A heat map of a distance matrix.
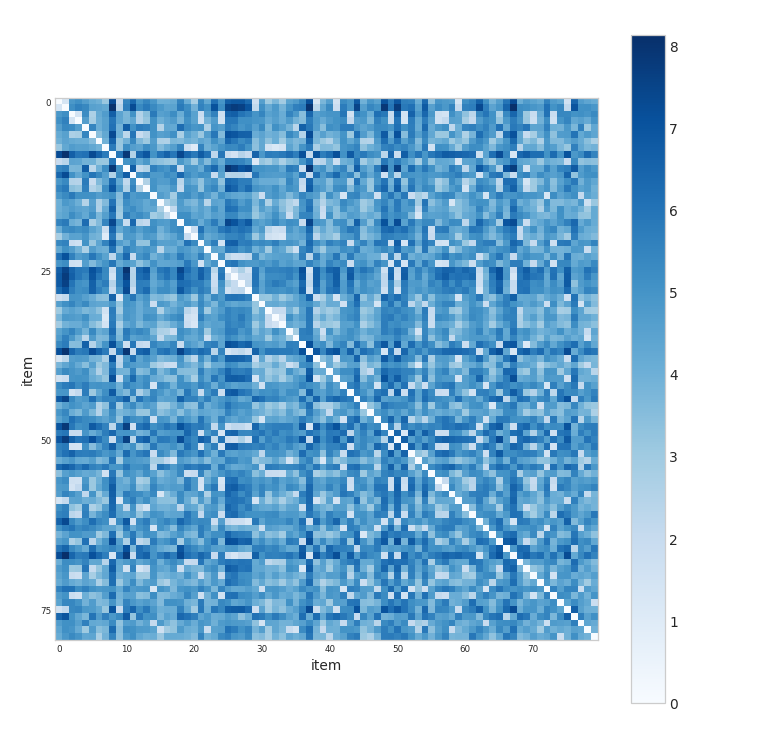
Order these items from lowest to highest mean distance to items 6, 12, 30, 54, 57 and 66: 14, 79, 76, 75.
14, 79, 76, 75
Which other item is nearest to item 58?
15
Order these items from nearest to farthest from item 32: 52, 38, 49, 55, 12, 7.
7, 55, 38, 12, 52, 49
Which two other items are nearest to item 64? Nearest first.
45, 71
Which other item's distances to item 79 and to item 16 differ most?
74
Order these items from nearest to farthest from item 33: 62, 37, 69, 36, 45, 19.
19, 45, 69, 36, 62, 37
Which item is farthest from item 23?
1
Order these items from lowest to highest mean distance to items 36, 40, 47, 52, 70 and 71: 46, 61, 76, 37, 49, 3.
46, 3, 61, 49, 76, 37
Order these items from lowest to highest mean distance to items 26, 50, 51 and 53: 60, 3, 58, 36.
3, 60, 58, 36
